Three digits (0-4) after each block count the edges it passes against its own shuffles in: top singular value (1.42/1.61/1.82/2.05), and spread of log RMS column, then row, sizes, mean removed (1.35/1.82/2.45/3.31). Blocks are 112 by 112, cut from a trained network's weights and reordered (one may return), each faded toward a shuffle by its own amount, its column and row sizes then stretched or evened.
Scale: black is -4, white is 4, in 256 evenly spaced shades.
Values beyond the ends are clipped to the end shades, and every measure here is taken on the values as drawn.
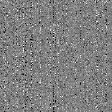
0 4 1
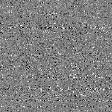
0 1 3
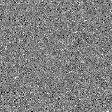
0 1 1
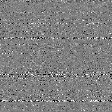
1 1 4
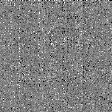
0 2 2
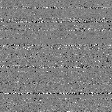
2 0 4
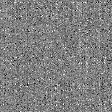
1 0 2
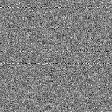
4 0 2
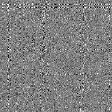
4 3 2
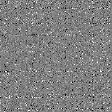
0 3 3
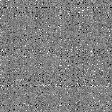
0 2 3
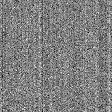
3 1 0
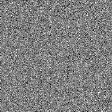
0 3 1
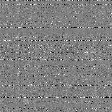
2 0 4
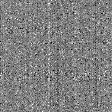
2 1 2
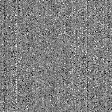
2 2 1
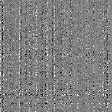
4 4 2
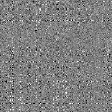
2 3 3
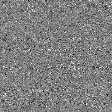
0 1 2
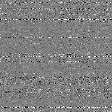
3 2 4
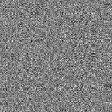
4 2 2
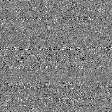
1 1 3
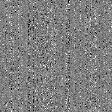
0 4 0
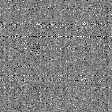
2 0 3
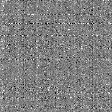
2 1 3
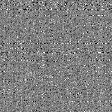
1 0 3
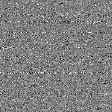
1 0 3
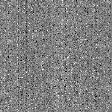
1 2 1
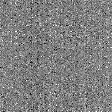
1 1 2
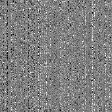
3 4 0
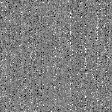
0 3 0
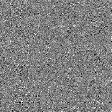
1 2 1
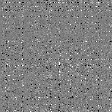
0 3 3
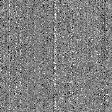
2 3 0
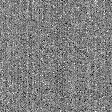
2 0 0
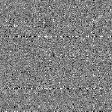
4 2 2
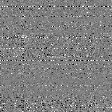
3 1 4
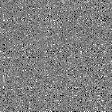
1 3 3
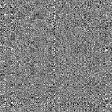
3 3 3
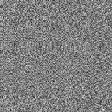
4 0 1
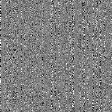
0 4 1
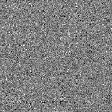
1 2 1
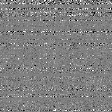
1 2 4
